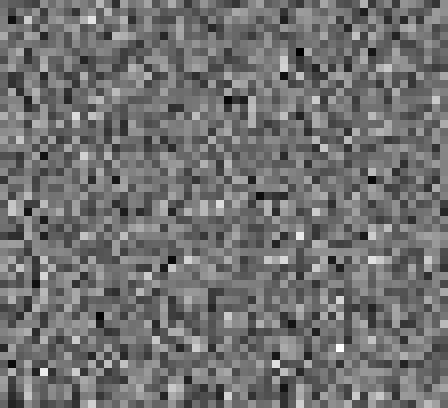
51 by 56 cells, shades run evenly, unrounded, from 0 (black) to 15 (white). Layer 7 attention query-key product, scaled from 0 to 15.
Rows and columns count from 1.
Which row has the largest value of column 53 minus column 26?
30
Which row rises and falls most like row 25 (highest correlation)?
50
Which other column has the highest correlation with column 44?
27
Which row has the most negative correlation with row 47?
2
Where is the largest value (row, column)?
44, 43
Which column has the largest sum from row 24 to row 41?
41
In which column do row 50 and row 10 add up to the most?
29
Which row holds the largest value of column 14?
46
